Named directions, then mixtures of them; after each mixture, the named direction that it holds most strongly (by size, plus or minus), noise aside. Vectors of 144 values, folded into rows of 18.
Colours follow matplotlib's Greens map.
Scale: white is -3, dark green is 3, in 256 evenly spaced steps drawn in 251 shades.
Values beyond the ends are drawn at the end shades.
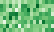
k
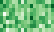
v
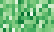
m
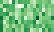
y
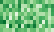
k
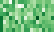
y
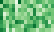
v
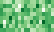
k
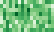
v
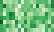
v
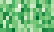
y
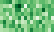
y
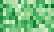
v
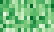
v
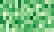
v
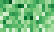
y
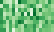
m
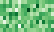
k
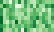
y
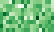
y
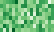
m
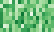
m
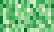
v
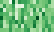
y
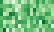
k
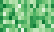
v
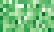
y
